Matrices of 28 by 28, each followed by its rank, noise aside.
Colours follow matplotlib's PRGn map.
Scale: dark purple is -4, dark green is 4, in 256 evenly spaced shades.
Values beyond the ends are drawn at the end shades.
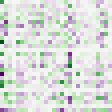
four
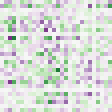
four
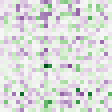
five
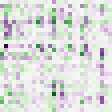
three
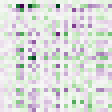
three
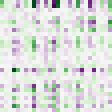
two
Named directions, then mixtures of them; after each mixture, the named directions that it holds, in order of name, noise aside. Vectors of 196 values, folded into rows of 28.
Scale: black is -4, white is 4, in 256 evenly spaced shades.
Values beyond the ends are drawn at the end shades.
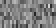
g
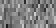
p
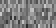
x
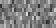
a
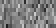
p.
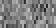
g, p.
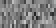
a, g.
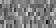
a, p.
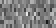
a, p.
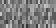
p, x.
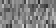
p, x.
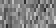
p.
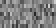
g.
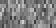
p, x.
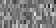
g.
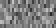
a, x.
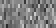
p.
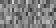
a, x.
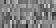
g, x.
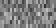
a, x.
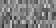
g, x.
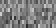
x.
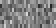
a, g.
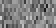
g, p.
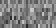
x.
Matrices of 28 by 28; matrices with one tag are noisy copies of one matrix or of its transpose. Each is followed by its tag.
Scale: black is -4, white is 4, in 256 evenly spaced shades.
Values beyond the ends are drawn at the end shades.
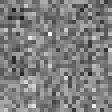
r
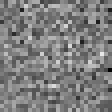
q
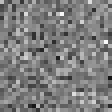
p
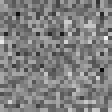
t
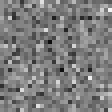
t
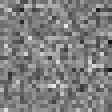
q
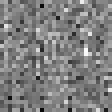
q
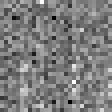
t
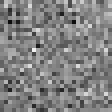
r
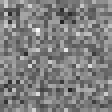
r
